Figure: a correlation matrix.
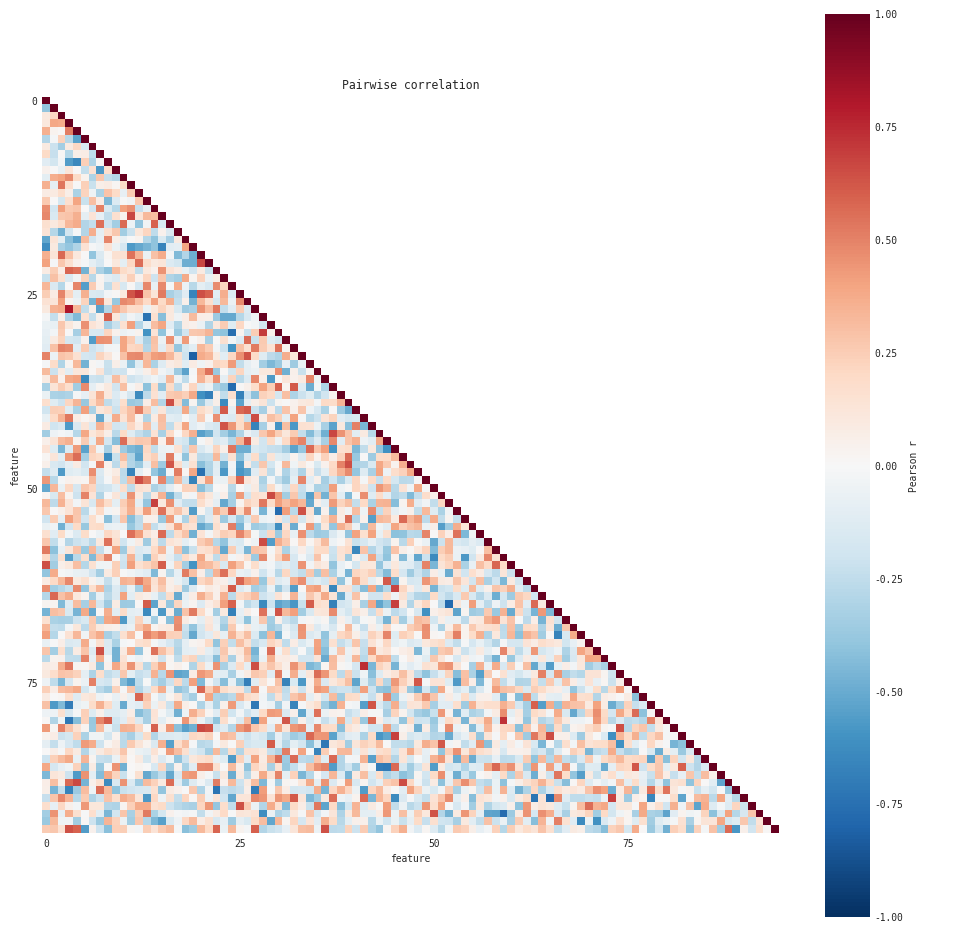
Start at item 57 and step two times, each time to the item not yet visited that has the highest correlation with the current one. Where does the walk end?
30
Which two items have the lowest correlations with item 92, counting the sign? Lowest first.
59, 28
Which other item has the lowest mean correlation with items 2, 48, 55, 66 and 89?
15
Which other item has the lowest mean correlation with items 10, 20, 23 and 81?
48
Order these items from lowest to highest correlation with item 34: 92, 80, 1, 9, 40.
80, 40, 9, 1, 92
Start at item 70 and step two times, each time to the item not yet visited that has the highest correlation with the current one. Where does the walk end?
25
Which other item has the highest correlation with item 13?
65
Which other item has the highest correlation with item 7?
71
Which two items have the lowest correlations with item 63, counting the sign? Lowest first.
90, 37
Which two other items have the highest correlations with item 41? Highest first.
73, 27
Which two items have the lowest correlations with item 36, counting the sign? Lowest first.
83, 5
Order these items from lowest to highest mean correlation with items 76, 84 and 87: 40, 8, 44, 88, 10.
44, 40, 88, 10, 8
